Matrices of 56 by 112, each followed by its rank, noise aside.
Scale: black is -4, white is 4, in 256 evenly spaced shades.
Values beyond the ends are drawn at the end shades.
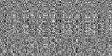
seven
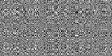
five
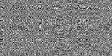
eight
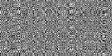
four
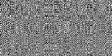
seven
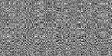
five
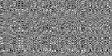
four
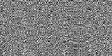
eight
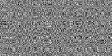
six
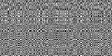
four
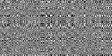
four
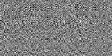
eight
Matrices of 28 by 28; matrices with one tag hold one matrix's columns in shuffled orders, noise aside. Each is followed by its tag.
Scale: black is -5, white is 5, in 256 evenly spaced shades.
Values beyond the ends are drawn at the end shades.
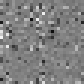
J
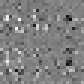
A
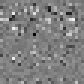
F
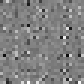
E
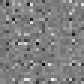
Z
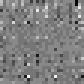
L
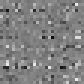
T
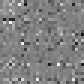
Z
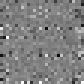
E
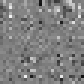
L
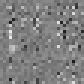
J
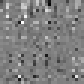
L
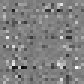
T
